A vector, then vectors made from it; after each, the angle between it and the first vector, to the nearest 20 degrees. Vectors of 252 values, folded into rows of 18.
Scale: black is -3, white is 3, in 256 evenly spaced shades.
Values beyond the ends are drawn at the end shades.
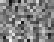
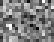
80 degrees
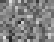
160 degrees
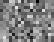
140 degrees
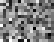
40 degrees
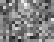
80 degrees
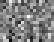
160 degrees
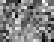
80 degrees
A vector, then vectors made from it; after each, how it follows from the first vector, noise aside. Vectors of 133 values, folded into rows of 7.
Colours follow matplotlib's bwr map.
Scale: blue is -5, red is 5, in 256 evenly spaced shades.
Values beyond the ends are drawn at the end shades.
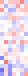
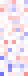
partly zeroed.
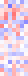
wrapped around, negated.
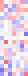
copied.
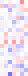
partly zeroed.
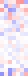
partly zeroed.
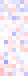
negated, shrunk.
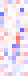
wrapped around, negated, partly zeroed.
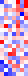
reversed, negated, scaled up.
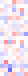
partly zeroed.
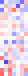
negated.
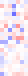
wrapped around, negated, partly zeroed.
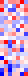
scaled up.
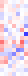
wrapped around, negated, partly zeroed.
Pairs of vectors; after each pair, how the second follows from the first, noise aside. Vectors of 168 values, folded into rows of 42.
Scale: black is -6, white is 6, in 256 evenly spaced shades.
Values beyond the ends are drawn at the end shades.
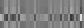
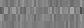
wrapped around, negated, shrunk.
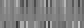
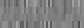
negated, shrunk.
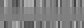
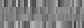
sign-scrambled.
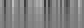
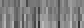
reversed.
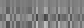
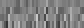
sign-scrambled.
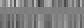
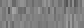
wrapped around, negated, shrunk.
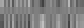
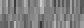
reversed.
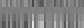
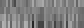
negated.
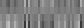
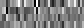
wrapped around, scaled up.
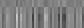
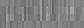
wrapped around, negated, shrunk.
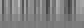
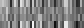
wrapped around, scaled up.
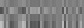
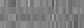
wrapped around, negated, shrunk.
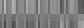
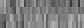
reversed.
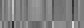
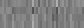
wrapped around, negated, shrunk.
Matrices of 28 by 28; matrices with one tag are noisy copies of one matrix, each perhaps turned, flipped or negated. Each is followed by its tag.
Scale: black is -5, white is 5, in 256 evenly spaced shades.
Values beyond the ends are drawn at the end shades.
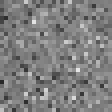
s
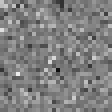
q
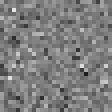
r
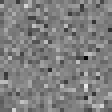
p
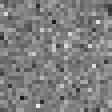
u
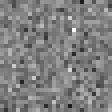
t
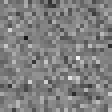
r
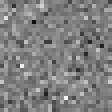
s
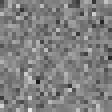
t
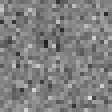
u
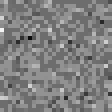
t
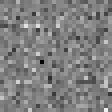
p
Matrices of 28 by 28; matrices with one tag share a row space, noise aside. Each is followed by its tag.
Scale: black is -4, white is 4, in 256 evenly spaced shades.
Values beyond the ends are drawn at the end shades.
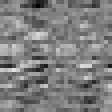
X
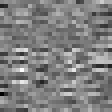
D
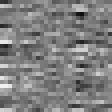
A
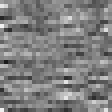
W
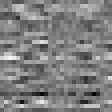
X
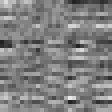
A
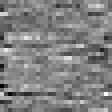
W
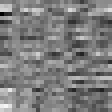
A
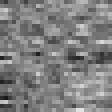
A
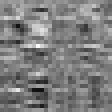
X
